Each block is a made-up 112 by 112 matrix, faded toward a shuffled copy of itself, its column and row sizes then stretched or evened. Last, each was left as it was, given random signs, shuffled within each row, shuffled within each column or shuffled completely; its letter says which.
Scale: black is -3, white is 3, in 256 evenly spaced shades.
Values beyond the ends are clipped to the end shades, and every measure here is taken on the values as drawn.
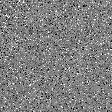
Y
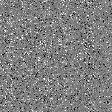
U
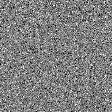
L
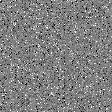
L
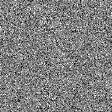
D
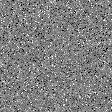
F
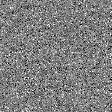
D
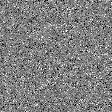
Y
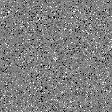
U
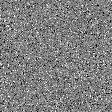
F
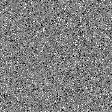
L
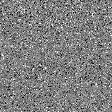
Y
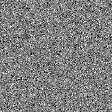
U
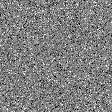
F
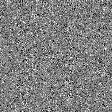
L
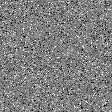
L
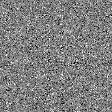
D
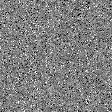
L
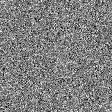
F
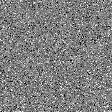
Y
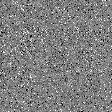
D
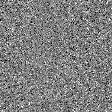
L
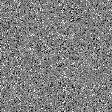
U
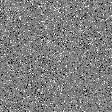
L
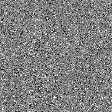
U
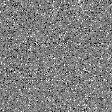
U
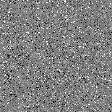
D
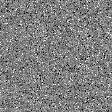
L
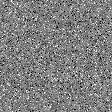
F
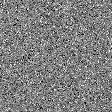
F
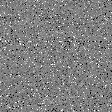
Y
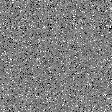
D
